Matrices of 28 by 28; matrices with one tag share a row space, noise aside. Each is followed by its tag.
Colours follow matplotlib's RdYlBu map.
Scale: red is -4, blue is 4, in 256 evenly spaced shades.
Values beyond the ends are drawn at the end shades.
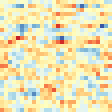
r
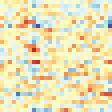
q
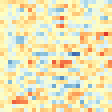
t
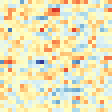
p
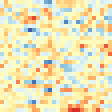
q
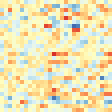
p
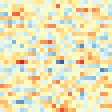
r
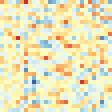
q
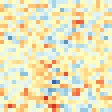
p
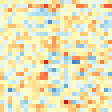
p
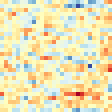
q
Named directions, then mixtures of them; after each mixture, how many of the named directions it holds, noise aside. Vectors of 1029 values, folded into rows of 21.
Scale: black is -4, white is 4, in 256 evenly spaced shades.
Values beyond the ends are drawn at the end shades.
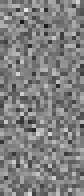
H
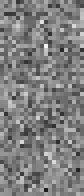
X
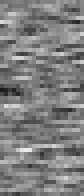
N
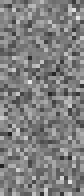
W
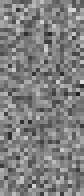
three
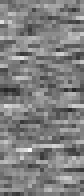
one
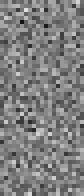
one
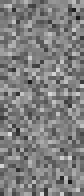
one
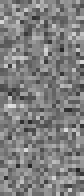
four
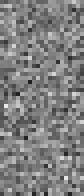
three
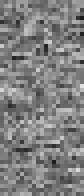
three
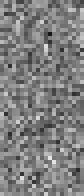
two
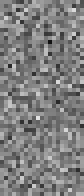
three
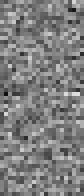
three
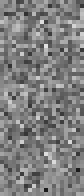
one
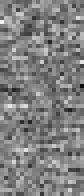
four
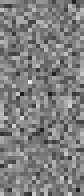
two
